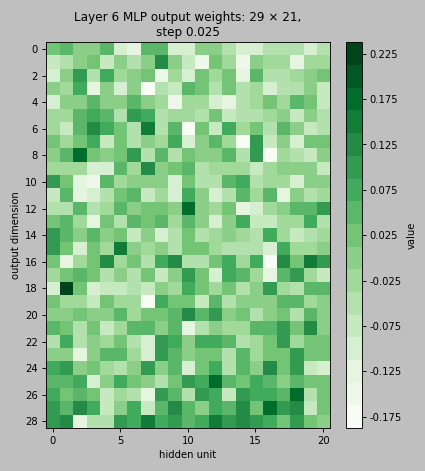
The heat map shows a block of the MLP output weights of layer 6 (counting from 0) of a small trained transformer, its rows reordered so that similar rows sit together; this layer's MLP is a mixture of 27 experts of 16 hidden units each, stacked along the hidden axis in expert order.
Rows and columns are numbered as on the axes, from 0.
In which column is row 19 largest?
8
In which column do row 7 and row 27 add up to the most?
9
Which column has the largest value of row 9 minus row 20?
7
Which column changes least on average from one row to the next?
17
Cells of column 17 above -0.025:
18
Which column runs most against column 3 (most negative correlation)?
10
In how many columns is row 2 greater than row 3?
12
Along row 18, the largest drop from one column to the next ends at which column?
2
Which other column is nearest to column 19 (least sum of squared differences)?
20
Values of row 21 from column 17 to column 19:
0.1 0.025 0.125
